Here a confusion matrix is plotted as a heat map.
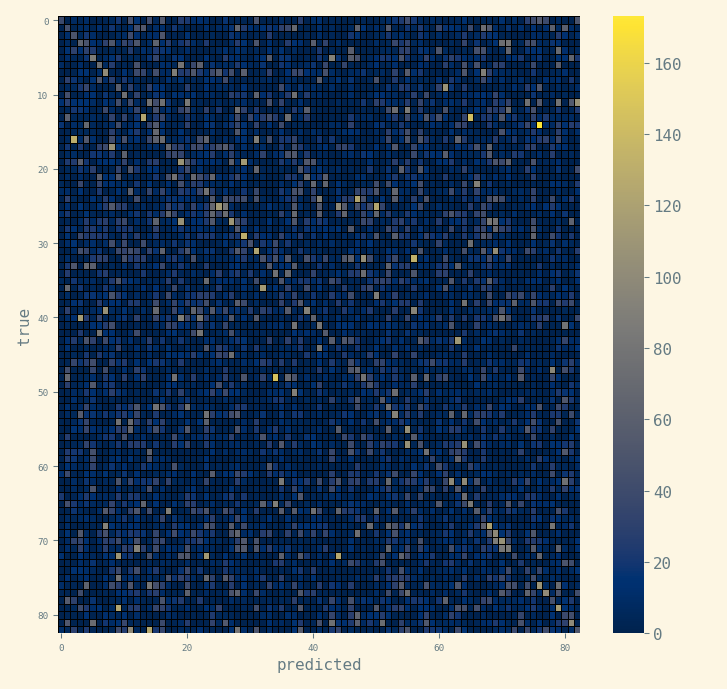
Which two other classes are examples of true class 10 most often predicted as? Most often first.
37, 31
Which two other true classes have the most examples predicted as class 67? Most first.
7, 1
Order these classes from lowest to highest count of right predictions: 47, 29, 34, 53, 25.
47, 34, 53, 25, 29
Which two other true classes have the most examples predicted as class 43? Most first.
5, 81
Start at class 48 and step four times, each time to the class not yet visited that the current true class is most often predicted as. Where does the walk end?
56
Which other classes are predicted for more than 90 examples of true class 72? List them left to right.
9, 23, 44
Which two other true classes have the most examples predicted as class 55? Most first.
57, 12
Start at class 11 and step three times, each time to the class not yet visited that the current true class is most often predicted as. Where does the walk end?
76
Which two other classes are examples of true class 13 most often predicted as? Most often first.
65, 36
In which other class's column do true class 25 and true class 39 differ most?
50
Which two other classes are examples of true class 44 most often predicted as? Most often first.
41, 23
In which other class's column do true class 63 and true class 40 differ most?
3
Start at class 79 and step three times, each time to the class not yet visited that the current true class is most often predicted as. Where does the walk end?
24
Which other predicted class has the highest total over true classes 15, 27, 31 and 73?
69
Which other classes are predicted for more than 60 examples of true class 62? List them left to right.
35, 52, 64, 80
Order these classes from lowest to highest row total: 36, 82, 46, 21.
36, 46, 21, 82
